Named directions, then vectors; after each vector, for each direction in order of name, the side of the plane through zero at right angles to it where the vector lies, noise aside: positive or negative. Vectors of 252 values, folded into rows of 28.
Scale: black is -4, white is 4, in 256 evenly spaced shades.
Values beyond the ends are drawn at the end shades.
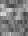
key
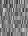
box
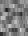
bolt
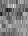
positive, positive, negative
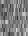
negative, positive, negative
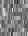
positive, positive, positive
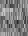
negative, positive, positive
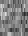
positive, negative, positive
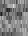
positive, positive, negative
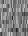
positive, negative, positive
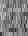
positive, negative, positive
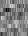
positive, negative, negative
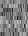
positive, negative, negative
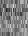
positive, positive, negative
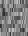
negative, negative, negative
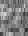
positive, negative, positive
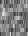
positive, positive, positive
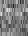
negative, negative, positive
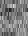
positive, positive, negative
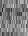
positive, positive, negative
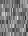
positive, positive, positive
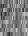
negative, positive, negative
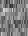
negative, positive, positive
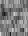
negative, negative, negative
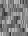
negative, negative, negative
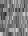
negative, positive, negative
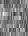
positive, positive, positive
